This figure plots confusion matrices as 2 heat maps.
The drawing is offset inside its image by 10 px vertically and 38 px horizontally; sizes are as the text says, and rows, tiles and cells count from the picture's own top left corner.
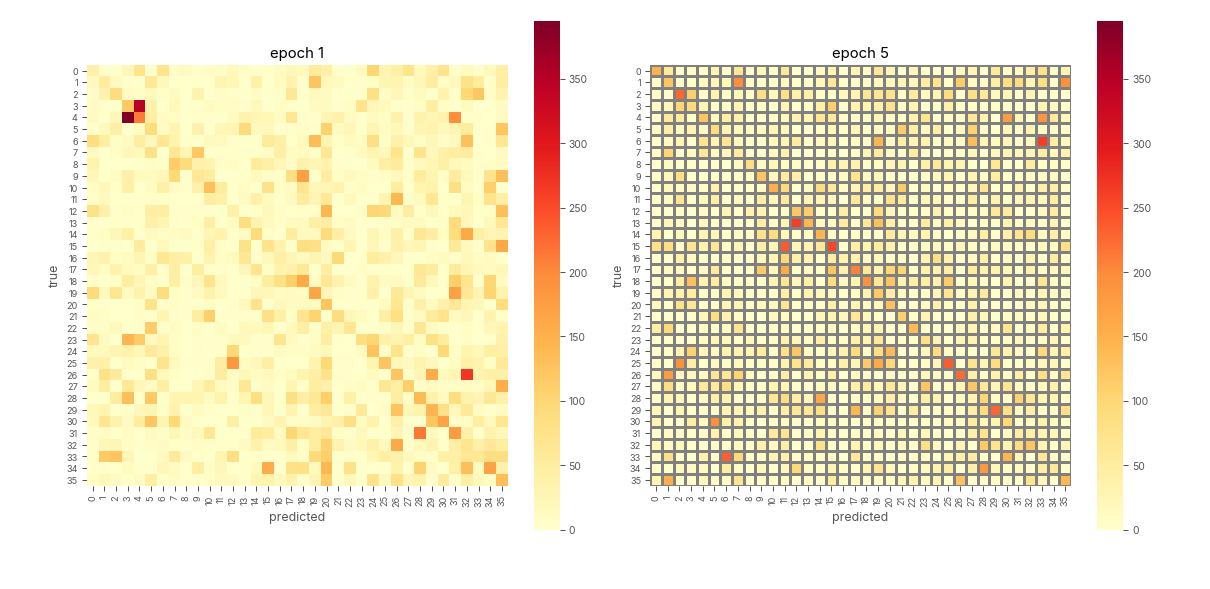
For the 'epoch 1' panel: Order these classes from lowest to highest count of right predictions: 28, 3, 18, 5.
5, 3, 28, 18
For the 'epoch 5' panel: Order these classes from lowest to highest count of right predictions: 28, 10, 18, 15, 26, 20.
28, 20, 10, 18, 26, 15
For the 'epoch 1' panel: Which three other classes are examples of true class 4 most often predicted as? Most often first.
3, 31, 17
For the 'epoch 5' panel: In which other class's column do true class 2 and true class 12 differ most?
3
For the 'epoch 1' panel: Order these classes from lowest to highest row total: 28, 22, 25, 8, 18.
22, 8, 25, 18, 28
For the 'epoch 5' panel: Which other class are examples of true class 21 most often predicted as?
5
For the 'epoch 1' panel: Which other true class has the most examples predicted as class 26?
32
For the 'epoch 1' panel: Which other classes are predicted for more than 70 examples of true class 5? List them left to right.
13, 20, 35
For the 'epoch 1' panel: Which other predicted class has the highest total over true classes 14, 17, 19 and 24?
31
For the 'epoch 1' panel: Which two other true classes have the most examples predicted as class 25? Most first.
12, 27
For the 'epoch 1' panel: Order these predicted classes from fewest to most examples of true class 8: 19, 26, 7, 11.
11, 19, 26, 7
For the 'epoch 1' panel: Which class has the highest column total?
20
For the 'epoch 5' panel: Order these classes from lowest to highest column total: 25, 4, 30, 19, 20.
4, 25, 30, 20, 19
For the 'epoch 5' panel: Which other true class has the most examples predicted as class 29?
25
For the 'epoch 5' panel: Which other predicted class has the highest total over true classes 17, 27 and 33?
6
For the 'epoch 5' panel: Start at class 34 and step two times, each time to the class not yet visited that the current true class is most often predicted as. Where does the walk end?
14
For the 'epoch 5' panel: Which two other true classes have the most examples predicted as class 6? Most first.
33, 27
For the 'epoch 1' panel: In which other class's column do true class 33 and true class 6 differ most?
2
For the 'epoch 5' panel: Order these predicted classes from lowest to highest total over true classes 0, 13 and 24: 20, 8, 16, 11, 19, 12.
8, 16, 11, 20, 19, 12
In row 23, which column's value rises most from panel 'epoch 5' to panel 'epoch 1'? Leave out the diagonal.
3
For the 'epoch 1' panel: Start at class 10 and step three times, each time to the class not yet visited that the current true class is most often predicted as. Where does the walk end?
35
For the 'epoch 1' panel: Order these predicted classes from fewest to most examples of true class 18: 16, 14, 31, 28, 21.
14, 21, 28, 16, 31
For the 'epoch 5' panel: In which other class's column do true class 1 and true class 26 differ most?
35
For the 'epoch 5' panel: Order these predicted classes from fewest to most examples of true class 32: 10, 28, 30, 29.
10, 30, 29, 28
